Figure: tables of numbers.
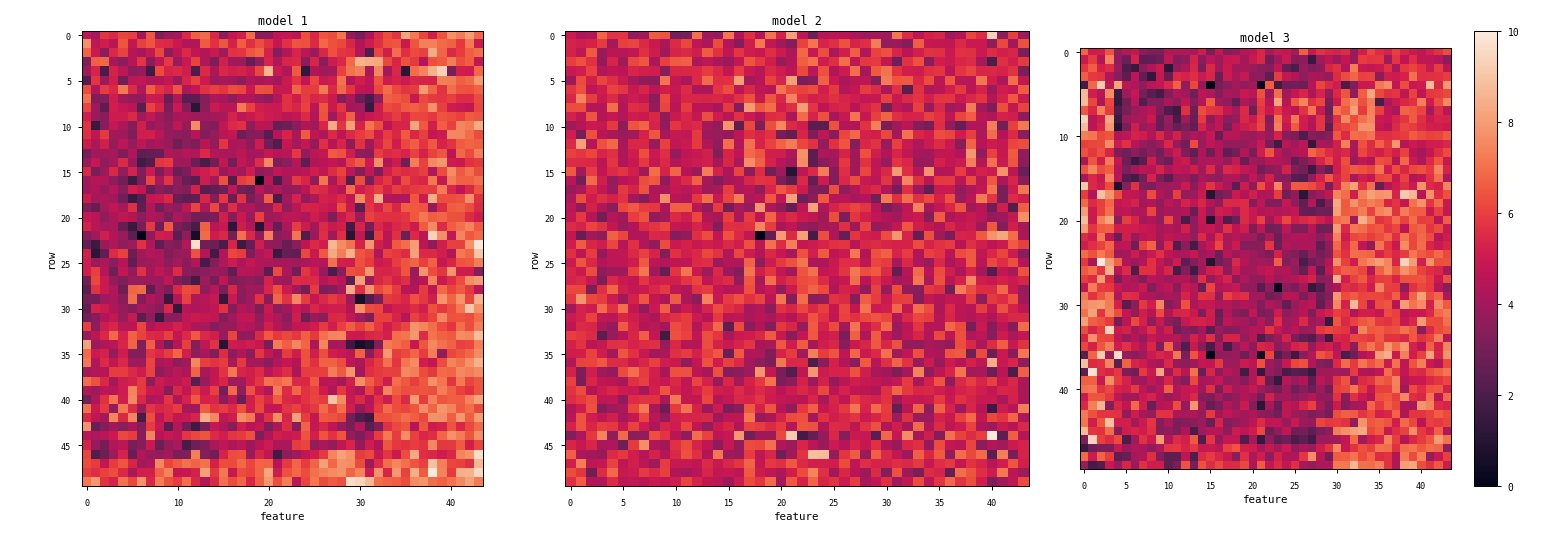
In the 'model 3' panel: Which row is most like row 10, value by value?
24
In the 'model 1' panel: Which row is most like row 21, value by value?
16
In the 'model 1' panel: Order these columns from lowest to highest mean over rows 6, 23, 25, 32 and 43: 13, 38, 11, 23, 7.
13, 11, 23, 7, 38
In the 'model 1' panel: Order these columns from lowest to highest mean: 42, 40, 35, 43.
35, 40, 42, 43
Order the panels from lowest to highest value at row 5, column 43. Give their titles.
model 2, model 3, model 1
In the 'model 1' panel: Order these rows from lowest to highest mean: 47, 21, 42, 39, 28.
21, 28, 39, 42, 47
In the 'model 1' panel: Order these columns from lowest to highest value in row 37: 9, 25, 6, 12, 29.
9, 6, 25, 12, 29
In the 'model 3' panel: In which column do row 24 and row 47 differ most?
0
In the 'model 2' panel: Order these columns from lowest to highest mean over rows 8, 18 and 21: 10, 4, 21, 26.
10, 26, 4, 21
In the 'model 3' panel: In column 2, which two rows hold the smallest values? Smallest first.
49, 47
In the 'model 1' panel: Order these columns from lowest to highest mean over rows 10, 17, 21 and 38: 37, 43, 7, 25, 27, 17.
7, 17, 25, 27, 37, 43
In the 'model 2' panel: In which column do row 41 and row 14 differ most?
40
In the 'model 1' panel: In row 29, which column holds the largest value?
43
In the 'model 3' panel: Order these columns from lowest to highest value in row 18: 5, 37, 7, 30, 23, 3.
23, 7, 5, 37, 3, 30
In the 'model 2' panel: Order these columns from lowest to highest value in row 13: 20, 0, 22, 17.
20, 0, 17, 22
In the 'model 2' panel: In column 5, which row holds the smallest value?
45
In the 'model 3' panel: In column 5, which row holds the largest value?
37
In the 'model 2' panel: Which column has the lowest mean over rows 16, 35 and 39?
15
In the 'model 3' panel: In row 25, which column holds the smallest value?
15
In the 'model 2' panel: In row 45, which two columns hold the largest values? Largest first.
7, 19
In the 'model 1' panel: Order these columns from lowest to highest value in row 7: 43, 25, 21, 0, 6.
6, 21, 25, 43, 0
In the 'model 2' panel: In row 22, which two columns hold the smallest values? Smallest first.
18, 23
